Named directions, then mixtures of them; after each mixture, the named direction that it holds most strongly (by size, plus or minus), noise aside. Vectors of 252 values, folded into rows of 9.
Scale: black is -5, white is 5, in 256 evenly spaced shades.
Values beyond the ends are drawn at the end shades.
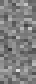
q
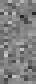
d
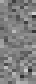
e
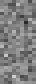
d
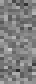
q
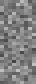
q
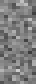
q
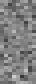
e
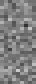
q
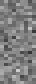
q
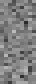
e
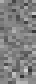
e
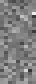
e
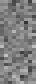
e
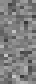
e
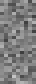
e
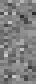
d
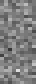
q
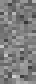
d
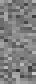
e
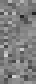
d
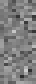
e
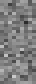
d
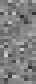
d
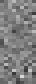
e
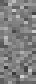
e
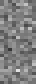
q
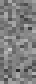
q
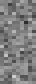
d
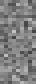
q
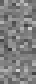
q
